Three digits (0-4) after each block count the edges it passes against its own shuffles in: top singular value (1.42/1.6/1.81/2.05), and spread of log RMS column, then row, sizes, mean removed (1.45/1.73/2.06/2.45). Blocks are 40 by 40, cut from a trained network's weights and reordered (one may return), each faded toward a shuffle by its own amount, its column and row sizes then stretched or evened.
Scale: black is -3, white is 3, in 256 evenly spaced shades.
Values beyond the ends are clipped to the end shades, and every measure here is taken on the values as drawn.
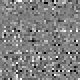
0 1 4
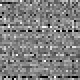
2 0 4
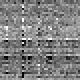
4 3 2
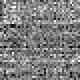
2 4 0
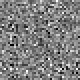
1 1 1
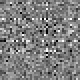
2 1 3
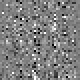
1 4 0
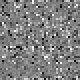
1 1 3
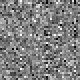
1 1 0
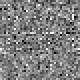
1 1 2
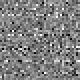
2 0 3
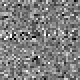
0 1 2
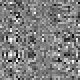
3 4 1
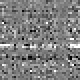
2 3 4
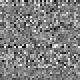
0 0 4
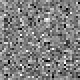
2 2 0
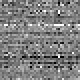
3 1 4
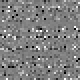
0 1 4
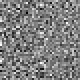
3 3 0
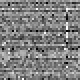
3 1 1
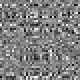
4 2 4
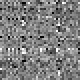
3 2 2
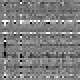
4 2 4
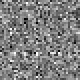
1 2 0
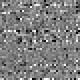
1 2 4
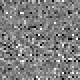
0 0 3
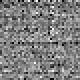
0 3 2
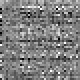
2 4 1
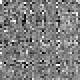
1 4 3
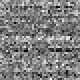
2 0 1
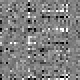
4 4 3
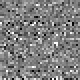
1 0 4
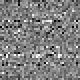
2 1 3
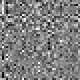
3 3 1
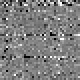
1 1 4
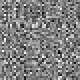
3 2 0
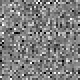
2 2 1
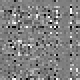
2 4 4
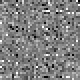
1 2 2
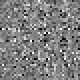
1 2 2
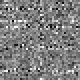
1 0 3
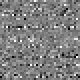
0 0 4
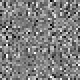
4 4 1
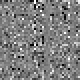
1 4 0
